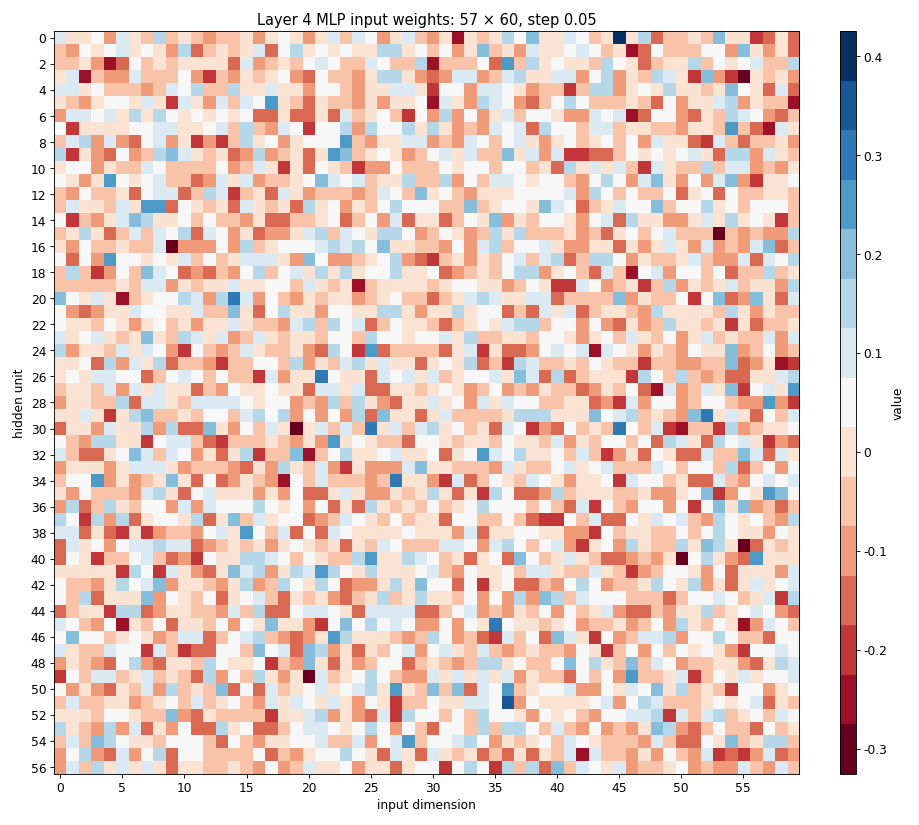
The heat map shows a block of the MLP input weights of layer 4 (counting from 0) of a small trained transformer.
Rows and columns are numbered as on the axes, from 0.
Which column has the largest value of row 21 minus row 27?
48
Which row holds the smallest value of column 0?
49
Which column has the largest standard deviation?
54
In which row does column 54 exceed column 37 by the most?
24
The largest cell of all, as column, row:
45, 0
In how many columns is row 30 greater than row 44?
25
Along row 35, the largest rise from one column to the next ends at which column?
35
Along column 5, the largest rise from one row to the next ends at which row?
42
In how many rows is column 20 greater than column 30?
23
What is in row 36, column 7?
0.05
